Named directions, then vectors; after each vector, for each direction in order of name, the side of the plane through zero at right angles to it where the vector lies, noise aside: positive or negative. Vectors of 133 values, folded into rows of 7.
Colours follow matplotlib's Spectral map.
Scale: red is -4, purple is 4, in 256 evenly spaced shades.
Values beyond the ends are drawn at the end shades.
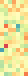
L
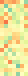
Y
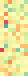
negative, positive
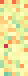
positive, positive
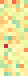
positive, positive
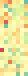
negative, positive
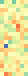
negative, negative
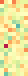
positive, positive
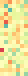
negative, positive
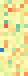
positive, negative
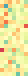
negative, positive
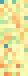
negative, negative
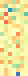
negative, positive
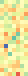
negative, negative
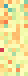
negative, positive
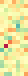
positive, positive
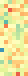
positive, negative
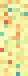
negative, positive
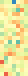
negative, negative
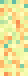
negative, negative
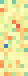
negative, negative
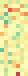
positive, negative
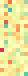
negative, positive
